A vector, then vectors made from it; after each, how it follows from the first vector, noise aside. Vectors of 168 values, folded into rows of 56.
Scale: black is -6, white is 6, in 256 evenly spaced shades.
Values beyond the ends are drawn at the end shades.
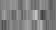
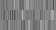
reversed, partly zeroed.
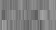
negated, shrunk.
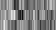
reversed, negated, scaled up.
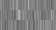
reversed, partly zeroed.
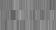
reversed, shrunk.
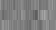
negated, shrunk.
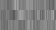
reversed, shrunk.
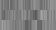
negated, shrunk.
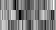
reversed, negated, scaled up.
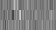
reversed, partly zeroed.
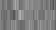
reversed, shrunk.
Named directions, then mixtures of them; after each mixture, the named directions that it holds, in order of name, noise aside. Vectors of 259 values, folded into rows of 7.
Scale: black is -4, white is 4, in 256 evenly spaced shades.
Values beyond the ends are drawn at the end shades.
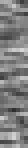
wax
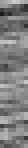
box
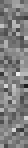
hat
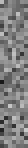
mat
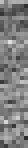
box, mat.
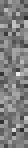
hat, mat.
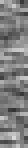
wax.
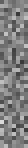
hat, mat.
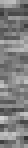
box, wax.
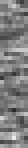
wax.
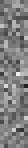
hat.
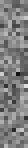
hat.
